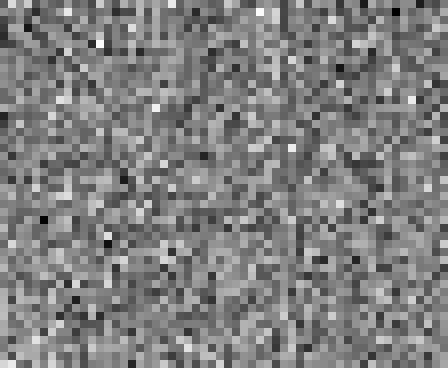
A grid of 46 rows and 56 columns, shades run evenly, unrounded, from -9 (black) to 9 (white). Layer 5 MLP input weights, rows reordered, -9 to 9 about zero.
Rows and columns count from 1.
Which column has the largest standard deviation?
9
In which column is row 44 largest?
24
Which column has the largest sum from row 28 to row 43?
1
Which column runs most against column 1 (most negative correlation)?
17
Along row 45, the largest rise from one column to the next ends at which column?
3
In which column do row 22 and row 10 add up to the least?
45
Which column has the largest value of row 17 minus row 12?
13
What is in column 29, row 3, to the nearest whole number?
-2
